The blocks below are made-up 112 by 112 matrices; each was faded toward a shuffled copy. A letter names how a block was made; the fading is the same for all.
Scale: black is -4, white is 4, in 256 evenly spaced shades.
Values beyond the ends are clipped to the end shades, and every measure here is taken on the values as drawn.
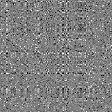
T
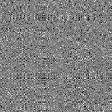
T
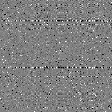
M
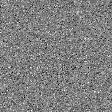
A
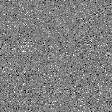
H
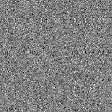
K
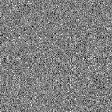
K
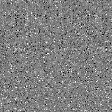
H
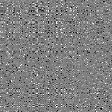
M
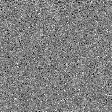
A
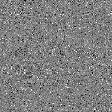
H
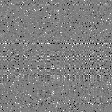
M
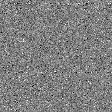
A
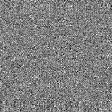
K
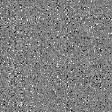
H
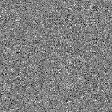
K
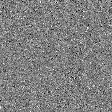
A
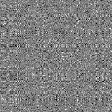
T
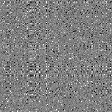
T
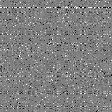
M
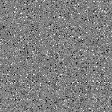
H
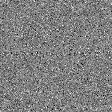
A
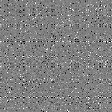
M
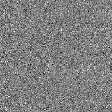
K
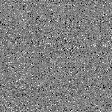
H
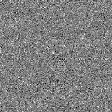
K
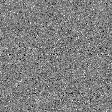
A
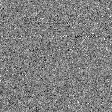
A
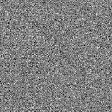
K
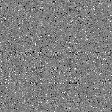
H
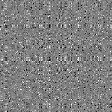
T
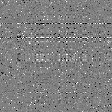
M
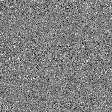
A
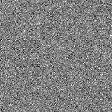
K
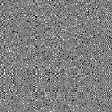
T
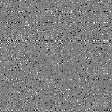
M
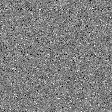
A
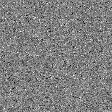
A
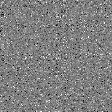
H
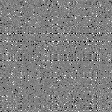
M
